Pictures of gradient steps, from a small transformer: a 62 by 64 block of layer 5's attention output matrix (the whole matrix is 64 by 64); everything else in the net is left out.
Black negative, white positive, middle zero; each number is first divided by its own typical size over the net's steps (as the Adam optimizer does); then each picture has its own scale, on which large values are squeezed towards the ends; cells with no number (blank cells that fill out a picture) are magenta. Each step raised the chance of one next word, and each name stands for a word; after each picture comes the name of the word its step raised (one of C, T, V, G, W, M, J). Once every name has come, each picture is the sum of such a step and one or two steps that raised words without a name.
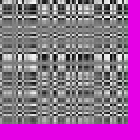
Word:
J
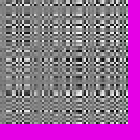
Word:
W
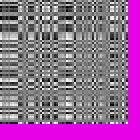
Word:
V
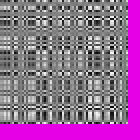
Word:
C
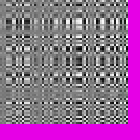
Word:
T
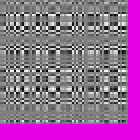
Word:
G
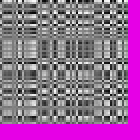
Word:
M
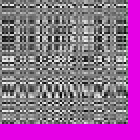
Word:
W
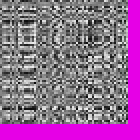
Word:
C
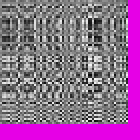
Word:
T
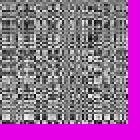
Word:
C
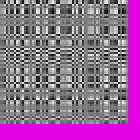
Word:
M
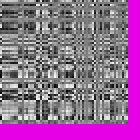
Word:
M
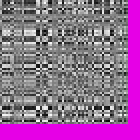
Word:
J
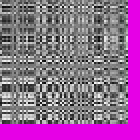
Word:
V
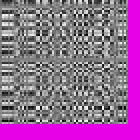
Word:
G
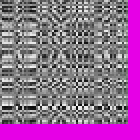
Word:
V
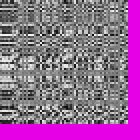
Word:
W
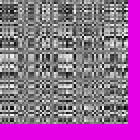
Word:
J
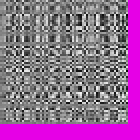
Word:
G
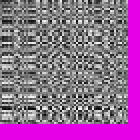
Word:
C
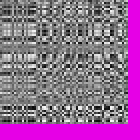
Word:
J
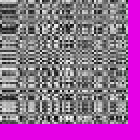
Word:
M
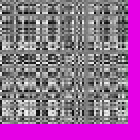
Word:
M
